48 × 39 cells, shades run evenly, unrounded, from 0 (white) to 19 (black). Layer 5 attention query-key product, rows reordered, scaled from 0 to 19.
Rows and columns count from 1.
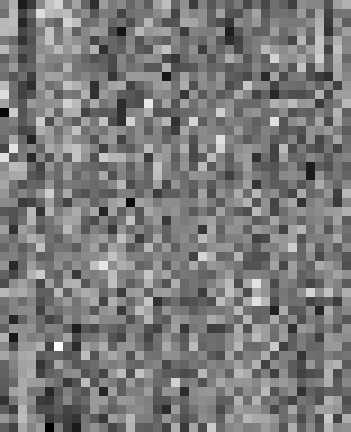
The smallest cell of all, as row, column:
39, 7
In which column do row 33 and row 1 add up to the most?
28
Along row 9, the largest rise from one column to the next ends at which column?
19
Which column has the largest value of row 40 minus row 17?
25
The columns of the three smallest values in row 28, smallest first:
33, 5, 17
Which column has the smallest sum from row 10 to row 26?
8
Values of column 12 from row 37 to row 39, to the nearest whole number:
11 9 6
